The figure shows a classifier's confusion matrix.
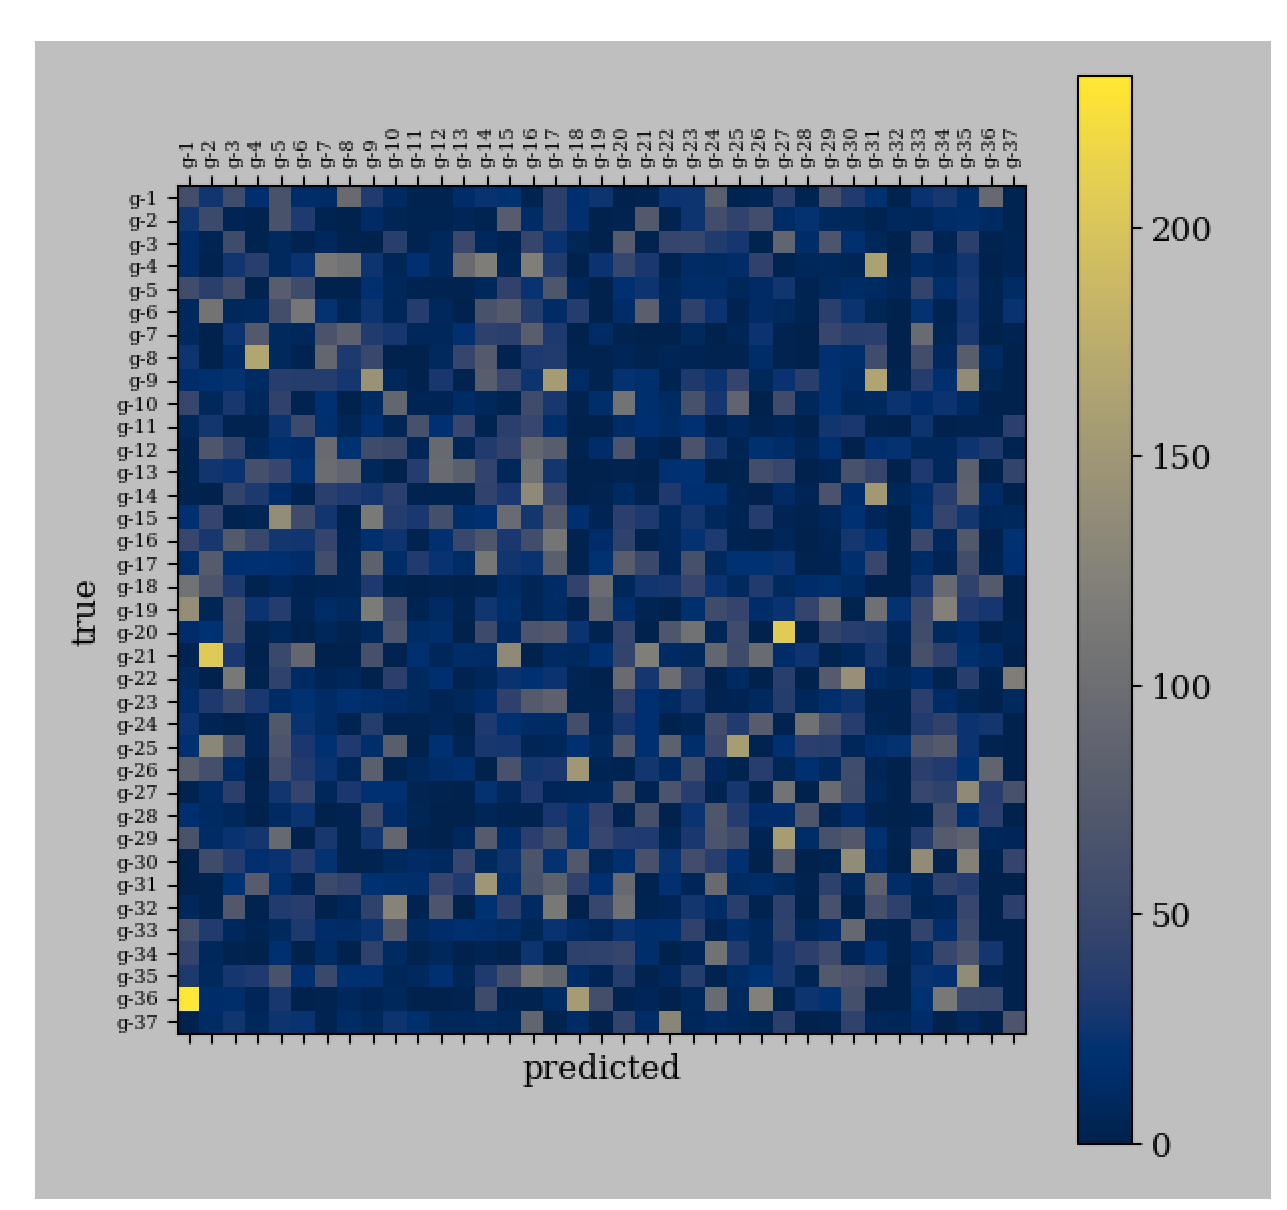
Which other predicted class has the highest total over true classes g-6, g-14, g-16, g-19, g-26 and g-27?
g-35
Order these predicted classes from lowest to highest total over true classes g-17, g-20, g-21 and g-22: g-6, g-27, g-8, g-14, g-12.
g-8, g-12, g-6, g-14, g-27
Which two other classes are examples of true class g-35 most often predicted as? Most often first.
g-16, g-17
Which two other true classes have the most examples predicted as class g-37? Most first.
g-22, g-27
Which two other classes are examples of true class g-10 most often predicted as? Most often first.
g-20, g-25
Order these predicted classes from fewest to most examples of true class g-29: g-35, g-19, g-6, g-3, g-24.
g-6, g-3, g-19, g-24, g-35
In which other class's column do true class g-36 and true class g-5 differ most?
g-1
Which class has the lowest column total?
g-32
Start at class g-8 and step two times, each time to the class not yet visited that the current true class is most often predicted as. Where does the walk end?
g-31
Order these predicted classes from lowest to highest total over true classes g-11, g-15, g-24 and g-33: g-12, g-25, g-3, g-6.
g-3, g-25, g-12, g-6
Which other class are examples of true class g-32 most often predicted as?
g-10
